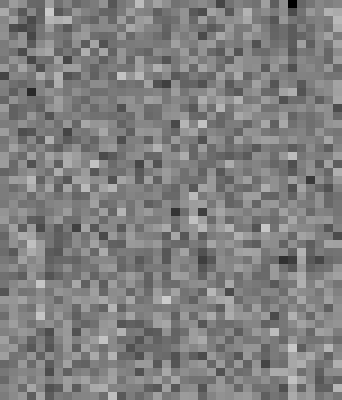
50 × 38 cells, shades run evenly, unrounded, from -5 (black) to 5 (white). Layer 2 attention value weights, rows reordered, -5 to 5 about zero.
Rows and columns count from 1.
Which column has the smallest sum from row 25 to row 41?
23
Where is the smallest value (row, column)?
1, 33
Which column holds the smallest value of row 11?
19
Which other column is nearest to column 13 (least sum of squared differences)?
35
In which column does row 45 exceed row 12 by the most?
4
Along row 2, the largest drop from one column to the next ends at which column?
7
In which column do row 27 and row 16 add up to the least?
20
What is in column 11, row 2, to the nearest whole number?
0
